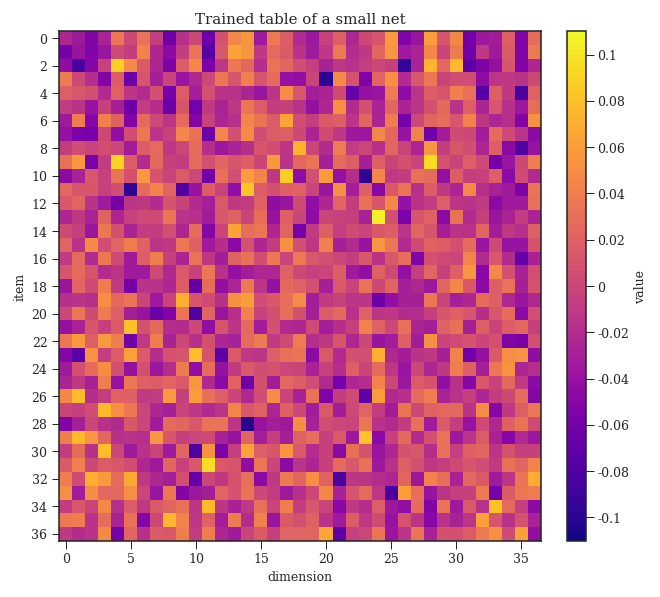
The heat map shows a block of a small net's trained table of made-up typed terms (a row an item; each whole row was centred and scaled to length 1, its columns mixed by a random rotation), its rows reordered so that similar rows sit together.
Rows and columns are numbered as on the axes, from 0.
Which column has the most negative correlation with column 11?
6
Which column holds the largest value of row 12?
25
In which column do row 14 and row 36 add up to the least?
21
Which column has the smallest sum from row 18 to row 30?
12
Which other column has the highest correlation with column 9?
33
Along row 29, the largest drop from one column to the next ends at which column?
24
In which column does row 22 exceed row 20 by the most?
7
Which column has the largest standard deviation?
5
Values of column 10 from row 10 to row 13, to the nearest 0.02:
0 -0.04 -0.02 -0.02
